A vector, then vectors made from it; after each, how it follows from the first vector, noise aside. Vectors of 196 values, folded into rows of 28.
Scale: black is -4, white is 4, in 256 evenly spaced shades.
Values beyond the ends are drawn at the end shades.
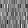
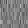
reversed, negated, shrunk.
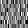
wrapped around, scaled up.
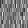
wrapped around.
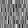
wrapped around, negated.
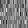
wrapped around, negated.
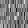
wrapped around, negated.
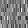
wrapped around.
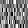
wrapped around, negated, scaled up.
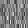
wrapped around.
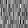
reversed, negated.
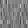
reversed, negated, shrunk.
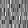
wrapped around.
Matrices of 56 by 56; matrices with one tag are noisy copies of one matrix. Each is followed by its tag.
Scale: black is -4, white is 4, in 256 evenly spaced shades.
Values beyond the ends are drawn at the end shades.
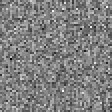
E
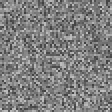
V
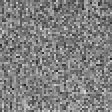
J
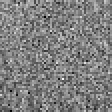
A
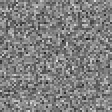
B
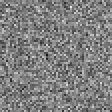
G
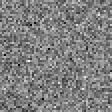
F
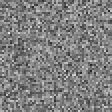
G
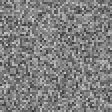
F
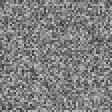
V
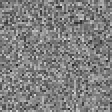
V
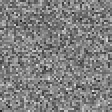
B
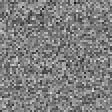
B
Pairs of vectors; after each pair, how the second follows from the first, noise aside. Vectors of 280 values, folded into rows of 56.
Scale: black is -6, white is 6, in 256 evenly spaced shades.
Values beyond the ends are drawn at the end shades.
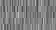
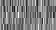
scaled up.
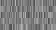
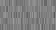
reversed, shrunk.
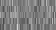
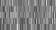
copied.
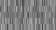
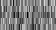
reversed, scaled up.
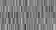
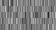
shuffled.
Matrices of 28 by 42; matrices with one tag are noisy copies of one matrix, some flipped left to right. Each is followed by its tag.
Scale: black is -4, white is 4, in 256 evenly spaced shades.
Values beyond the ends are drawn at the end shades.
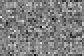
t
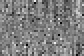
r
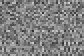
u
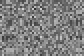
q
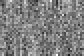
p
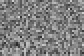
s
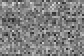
t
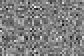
q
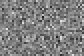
q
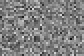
q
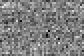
t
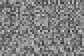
u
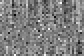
r
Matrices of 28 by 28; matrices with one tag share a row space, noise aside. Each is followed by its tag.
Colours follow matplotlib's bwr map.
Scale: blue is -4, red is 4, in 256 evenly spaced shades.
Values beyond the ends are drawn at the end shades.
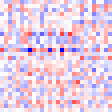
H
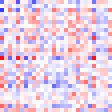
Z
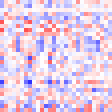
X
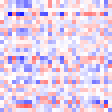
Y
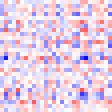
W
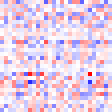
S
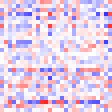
Y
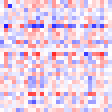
S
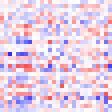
Y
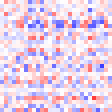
S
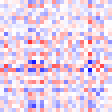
S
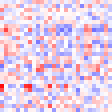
X
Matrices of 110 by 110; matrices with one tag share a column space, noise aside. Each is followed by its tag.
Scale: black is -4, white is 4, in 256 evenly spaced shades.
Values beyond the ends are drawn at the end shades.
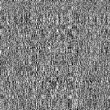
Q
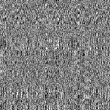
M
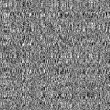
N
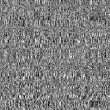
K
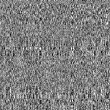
M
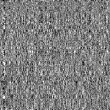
Q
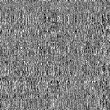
Q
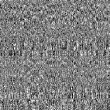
M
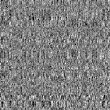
K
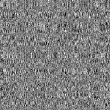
N
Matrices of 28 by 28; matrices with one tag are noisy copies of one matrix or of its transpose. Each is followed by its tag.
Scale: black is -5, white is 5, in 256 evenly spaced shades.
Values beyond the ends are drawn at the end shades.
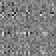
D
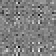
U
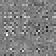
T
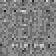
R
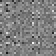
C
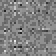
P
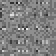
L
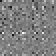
C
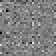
C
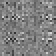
U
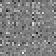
C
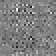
T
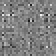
P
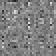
L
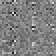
D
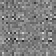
U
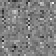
L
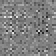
T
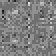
L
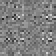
U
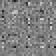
L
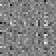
R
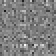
R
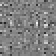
R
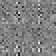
U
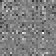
C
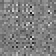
T
